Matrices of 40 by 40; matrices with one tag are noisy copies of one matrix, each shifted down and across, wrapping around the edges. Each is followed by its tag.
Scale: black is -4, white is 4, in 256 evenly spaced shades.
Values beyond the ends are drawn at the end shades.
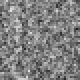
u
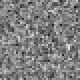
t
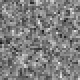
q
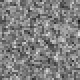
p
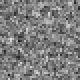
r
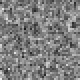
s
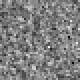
p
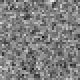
t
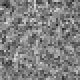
r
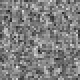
s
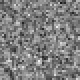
p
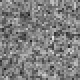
r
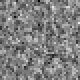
q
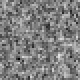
u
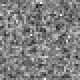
t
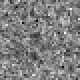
r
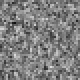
q
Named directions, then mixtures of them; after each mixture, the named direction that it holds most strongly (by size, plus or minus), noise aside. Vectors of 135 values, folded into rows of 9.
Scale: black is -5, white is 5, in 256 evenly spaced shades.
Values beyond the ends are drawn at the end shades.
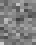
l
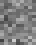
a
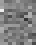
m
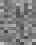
l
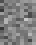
m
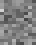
m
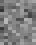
l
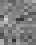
a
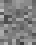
m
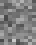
a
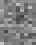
l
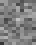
l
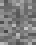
l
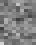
l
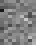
m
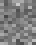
a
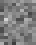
l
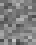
a
